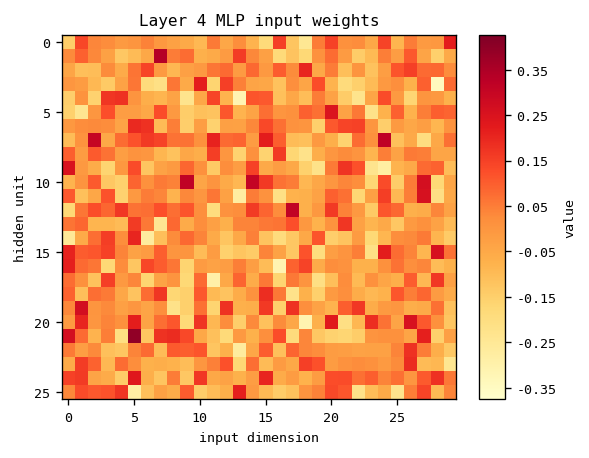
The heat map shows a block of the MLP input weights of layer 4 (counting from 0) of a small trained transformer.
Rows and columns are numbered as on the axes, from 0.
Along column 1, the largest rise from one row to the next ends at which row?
19
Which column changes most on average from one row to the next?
28
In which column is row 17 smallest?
11
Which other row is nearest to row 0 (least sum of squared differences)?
8
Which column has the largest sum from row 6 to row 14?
5
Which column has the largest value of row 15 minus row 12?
0
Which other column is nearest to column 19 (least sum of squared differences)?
12
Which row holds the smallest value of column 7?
13
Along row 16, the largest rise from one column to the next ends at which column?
17
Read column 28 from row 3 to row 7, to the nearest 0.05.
-0.35 0 0.1 -0.1 -0.05
